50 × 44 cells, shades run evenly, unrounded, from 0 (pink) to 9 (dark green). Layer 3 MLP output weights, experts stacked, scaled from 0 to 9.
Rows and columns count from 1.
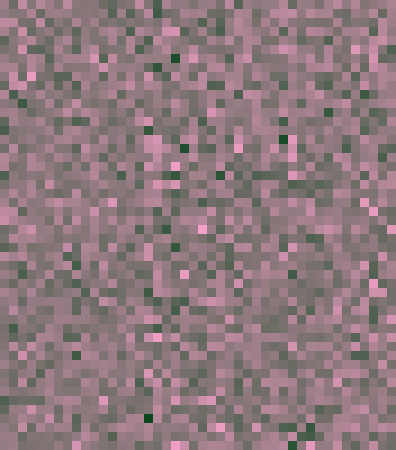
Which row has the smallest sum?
25
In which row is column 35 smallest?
50
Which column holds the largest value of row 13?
37
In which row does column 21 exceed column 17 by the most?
17
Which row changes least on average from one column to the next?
41
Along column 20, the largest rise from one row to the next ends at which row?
20
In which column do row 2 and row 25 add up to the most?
18
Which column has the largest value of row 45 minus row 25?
1
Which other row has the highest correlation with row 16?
28
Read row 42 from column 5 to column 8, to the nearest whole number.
6 3 4 3
